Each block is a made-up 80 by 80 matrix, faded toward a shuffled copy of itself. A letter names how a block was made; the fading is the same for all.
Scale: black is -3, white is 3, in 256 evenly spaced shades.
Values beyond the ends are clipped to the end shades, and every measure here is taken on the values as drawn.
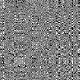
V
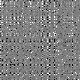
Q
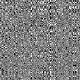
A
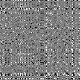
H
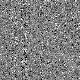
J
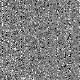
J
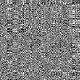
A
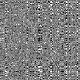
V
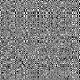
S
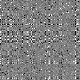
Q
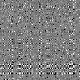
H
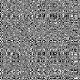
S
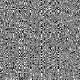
A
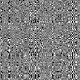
V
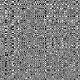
H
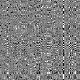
V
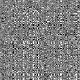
A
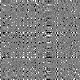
Q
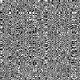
A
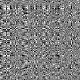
S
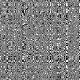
V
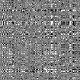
H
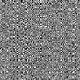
A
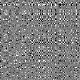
H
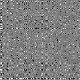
H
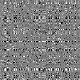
H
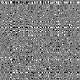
H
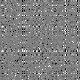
Q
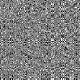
A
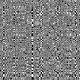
V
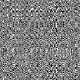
A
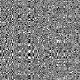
A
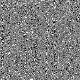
J
